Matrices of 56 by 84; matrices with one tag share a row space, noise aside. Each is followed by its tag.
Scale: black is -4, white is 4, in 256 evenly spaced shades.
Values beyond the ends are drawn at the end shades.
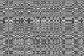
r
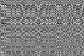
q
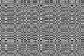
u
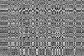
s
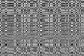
u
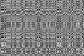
q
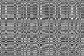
u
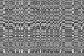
r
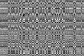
s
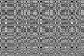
u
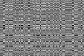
r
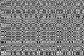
q
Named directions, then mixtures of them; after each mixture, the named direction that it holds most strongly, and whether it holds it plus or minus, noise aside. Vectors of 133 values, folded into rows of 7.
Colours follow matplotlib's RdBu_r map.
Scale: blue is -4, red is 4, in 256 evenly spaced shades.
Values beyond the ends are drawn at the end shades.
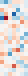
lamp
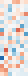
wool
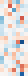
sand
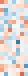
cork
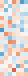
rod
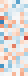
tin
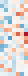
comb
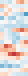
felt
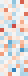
rod, minus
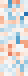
sand, minus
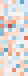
rod, plus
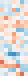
felt, minus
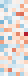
comb, plus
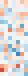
wool, plus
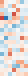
lamp, minus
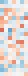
cork, minus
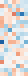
rod, plus
